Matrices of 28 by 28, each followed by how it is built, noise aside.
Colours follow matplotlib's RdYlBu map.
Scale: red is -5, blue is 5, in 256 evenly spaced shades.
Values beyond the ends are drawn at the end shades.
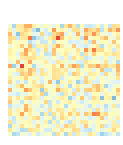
blocks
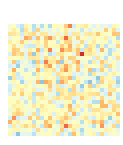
blocks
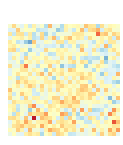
smooth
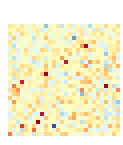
sparse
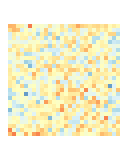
smooth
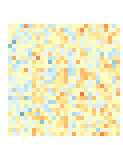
blocks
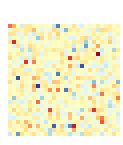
sparse
